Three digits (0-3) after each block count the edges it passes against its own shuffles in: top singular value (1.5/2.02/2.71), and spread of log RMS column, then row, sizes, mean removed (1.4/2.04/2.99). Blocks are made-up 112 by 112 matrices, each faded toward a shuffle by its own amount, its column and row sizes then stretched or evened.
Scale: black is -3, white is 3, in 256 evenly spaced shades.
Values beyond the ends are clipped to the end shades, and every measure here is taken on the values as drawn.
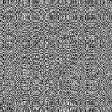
3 3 0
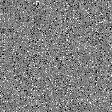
1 1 0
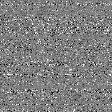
0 0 3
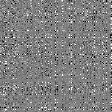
1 3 3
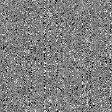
0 3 1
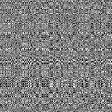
3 2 3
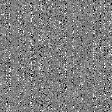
0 3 0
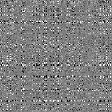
3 3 3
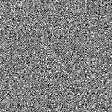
2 0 1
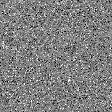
1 0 1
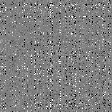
0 3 2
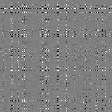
3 3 3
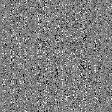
1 3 0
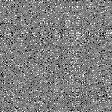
2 0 2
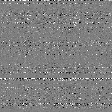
1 1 3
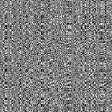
3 3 2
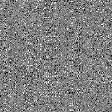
2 2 1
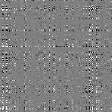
3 3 3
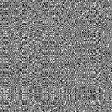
3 2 0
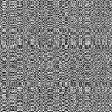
3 3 2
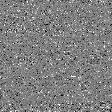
0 0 2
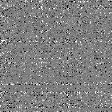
0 2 3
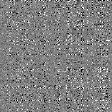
1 3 3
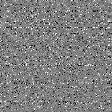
2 0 2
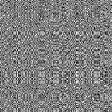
3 2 1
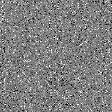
1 1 1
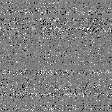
0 1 3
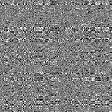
3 1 3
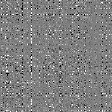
2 3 3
